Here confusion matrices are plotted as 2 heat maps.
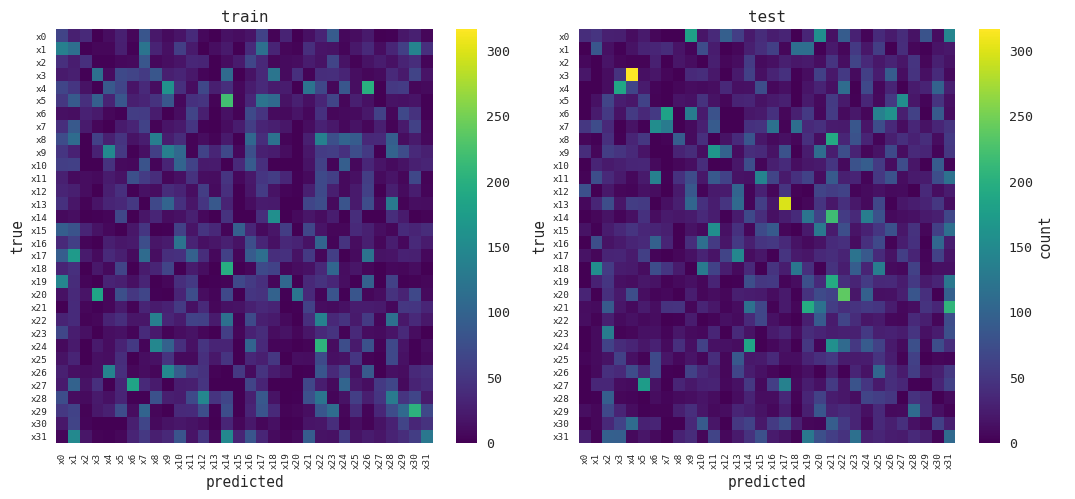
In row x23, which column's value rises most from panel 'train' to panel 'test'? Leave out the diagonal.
x2
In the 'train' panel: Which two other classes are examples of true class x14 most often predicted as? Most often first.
x18, x5
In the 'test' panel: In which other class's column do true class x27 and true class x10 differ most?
x5
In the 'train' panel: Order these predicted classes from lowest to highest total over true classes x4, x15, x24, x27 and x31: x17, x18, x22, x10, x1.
x18, x17, x10, x22, x1
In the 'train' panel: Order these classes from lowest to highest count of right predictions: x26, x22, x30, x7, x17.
x30, x7, x26, x17, x22
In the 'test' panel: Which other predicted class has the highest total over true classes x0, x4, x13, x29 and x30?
x17
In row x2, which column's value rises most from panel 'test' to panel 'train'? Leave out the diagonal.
x7
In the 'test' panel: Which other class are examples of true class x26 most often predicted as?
x25
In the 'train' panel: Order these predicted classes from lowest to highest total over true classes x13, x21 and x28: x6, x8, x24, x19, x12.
x19, x6, x24, x8, x12
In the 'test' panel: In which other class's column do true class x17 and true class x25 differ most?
x23
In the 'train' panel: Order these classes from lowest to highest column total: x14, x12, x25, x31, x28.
x31, x25, x12, x28, x14
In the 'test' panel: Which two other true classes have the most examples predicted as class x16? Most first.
x7, x15
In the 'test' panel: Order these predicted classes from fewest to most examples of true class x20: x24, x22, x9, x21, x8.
x8, x9, x21, x24, x22
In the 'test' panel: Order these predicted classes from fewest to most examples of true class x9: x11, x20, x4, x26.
x4, x26, x20, x11
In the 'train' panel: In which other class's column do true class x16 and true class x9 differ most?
x4
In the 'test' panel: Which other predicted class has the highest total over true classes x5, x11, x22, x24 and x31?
x21
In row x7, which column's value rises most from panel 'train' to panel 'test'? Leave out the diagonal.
x6
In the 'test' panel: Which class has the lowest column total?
x0
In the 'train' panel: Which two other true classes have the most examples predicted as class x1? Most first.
x17, x31
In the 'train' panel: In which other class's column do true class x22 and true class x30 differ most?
x8
